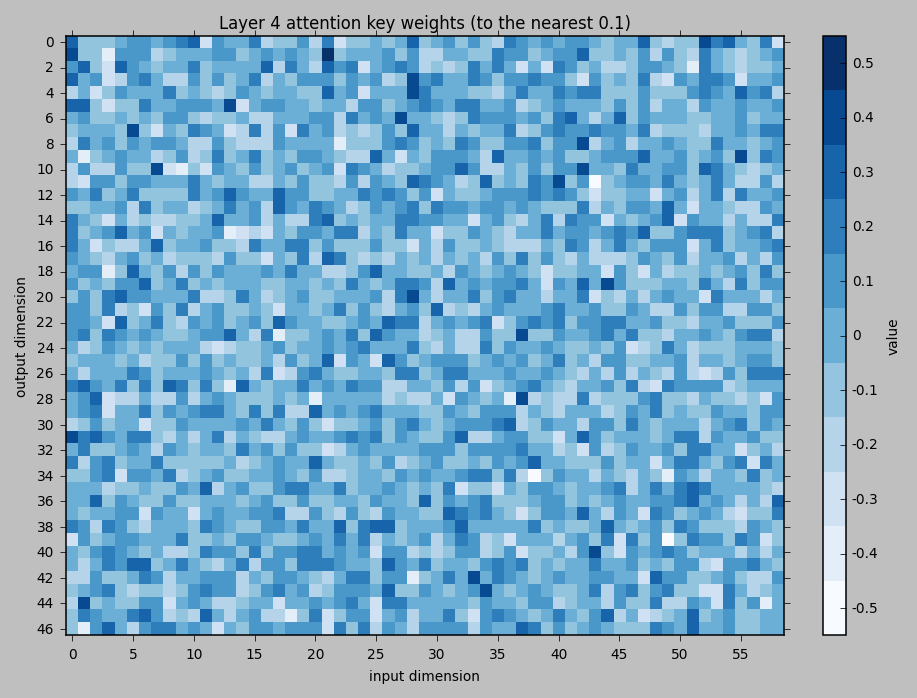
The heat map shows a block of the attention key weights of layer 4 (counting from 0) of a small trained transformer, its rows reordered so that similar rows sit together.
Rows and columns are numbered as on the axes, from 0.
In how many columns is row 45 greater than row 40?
23
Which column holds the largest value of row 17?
21
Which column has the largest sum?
42
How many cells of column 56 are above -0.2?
40
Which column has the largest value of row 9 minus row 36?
55
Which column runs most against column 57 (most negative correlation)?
48
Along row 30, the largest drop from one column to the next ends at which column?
37
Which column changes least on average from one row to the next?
54
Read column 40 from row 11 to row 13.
0.4 0.2 -0.1
